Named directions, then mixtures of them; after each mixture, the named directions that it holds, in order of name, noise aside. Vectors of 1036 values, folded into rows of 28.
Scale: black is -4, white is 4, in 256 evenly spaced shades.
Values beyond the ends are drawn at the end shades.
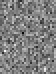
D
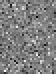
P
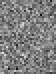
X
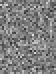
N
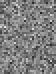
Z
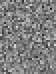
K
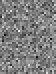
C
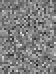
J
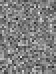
J, N, Z.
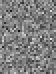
C, K.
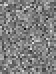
K, N.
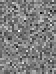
C, N, Z.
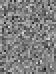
D, K.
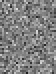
D, P.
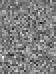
J.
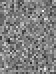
D, X.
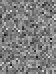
C.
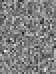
D.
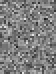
N, Z.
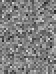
C, J, Z.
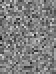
D, N, P.
